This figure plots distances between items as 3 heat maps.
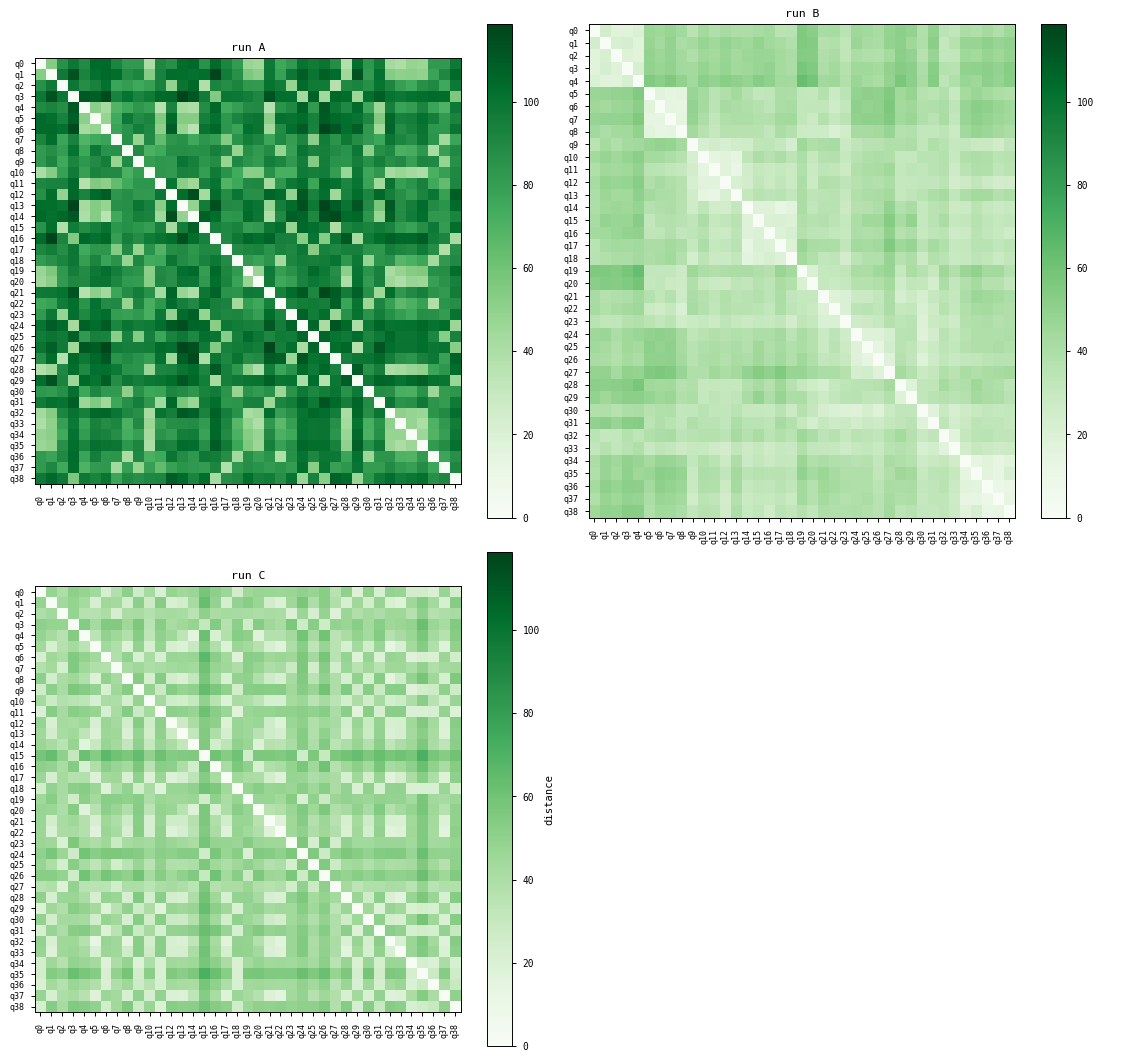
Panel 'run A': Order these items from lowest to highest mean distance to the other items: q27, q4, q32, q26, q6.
q4, q32, q6, q27, q26
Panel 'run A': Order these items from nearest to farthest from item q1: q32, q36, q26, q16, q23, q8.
q32, q36, q8, q23, q26, q16
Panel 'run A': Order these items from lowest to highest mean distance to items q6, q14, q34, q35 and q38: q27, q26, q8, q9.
q8, q9, q26, q27
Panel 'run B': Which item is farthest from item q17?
q27
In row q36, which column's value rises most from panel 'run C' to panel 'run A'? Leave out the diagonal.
q29
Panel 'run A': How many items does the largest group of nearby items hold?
10
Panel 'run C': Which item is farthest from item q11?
q15
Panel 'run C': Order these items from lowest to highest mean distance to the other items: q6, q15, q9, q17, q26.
q17, q6, q9, q26, q15
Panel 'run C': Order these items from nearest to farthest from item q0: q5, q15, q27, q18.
q18, q27, q5, q15
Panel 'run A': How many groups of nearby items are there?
6
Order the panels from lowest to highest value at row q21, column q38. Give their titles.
run B, run C, run A
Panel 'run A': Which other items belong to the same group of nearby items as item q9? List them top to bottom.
q7, q17, q25, q37
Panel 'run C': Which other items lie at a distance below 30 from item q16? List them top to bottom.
q4, q14, q20
